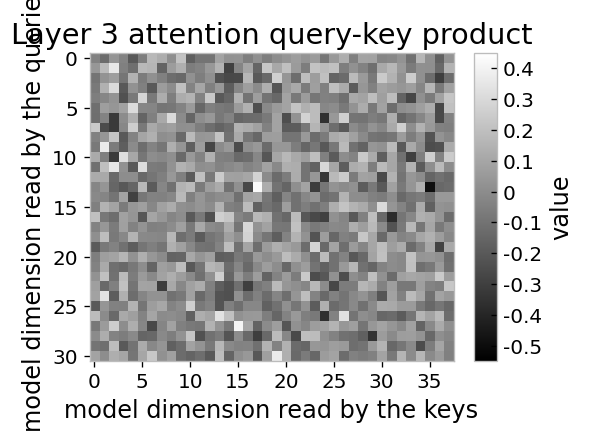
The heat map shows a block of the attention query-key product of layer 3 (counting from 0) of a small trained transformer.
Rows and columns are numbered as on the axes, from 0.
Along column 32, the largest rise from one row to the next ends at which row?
7
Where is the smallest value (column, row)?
35, 13
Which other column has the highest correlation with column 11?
26
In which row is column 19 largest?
30
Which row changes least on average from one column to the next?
14
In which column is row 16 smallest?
31
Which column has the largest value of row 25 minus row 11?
4
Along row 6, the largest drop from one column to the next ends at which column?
24
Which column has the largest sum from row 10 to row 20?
21
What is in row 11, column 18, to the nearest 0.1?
0.1
